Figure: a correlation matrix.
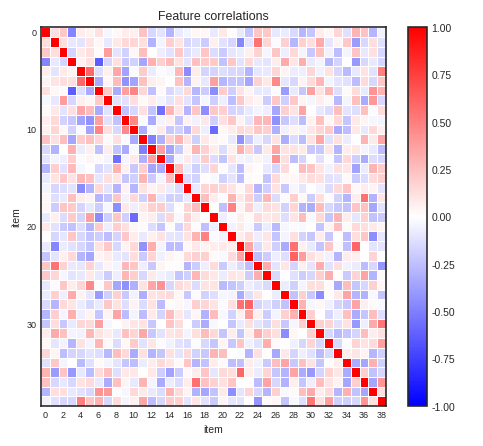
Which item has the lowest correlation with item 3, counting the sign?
6
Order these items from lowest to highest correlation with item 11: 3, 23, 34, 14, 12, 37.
12, 3, 23, 34, 37, 14
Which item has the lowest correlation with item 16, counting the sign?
4
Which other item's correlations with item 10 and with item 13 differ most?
26
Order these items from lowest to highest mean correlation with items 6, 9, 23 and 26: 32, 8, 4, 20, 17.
8, 4, 17, 20, 32
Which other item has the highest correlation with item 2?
7
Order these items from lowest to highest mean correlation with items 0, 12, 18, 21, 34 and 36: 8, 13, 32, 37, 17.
37, 8, 32, 13, 17
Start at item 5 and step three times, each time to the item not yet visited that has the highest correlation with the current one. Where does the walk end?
30
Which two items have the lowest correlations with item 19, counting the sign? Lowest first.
10, 6
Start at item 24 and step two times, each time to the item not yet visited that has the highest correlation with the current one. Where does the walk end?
31
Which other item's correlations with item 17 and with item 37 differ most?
36
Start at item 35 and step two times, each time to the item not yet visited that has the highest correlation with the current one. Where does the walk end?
28
